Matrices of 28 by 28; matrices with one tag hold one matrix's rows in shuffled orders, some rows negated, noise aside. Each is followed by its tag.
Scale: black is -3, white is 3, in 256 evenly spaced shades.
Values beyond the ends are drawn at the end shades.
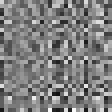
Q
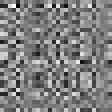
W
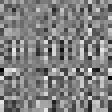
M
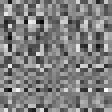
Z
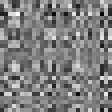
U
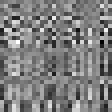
U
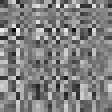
W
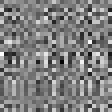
M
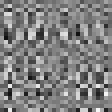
Z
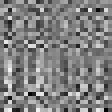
Z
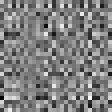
M
